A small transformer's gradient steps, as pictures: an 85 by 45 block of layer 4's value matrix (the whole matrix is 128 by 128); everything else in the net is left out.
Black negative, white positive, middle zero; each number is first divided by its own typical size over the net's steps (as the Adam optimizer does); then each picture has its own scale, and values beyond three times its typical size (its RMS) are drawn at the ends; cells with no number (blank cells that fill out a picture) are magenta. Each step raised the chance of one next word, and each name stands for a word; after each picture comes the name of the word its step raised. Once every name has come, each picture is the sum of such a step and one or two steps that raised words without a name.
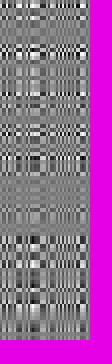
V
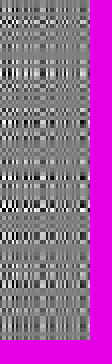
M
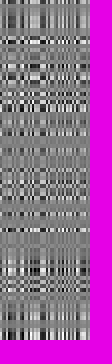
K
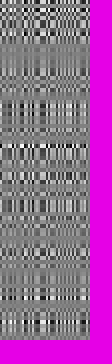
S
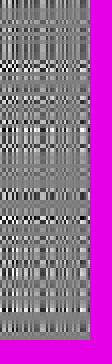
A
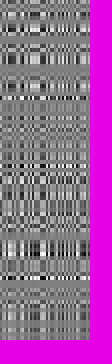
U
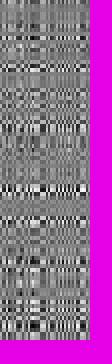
A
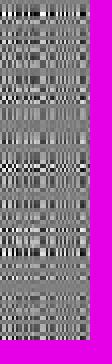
U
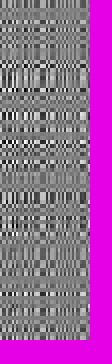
A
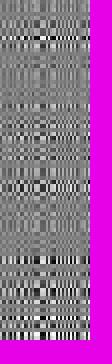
K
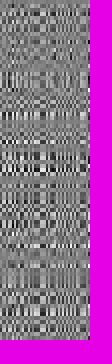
V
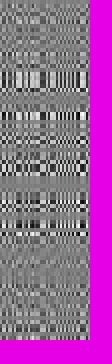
V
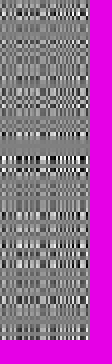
V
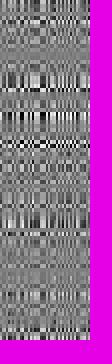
S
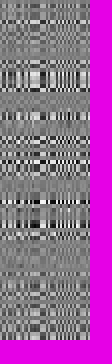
M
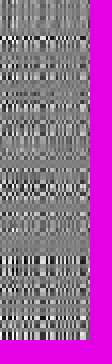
K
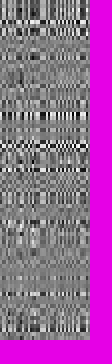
S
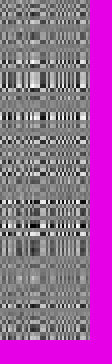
U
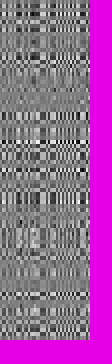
A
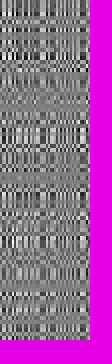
A
